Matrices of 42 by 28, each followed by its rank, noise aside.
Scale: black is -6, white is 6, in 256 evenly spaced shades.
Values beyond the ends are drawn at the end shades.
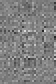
three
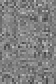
five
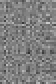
five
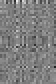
four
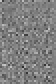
four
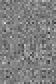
five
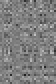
three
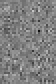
five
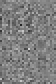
five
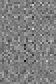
five
